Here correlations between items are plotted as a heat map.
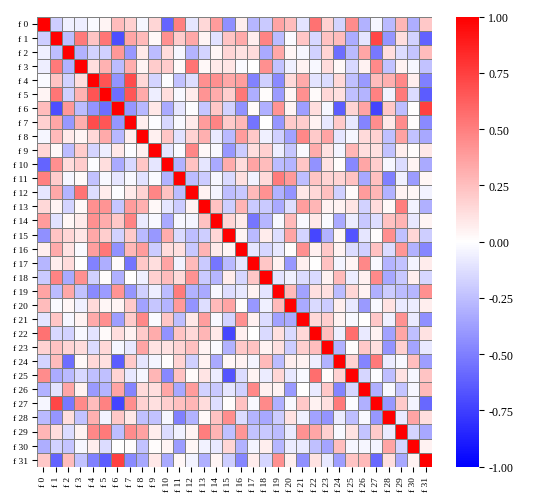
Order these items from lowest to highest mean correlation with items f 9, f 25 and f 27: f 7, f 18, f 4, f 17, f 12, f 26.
f 26, f 4, f 17, f 7, f 18, f 12
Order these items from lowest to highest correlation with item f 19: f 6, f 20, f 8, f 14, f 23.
f 8, f 14, f 23, f 20, f 6
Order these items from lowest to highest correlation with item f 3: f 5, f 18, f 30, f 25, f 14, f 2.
f 2, f 25, f 30, f 14, f 5, f 18
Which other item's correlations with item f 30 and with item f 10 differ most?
f 1
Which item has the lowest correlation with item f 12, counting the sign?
f 20
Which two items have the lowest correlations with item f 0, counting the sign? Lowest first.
f 10, f 15
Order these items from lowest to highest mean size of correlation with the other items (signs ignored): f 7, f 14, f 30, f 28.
f 30, f 14, f 28, f 7
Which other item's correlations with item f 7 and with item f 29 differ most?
f 15
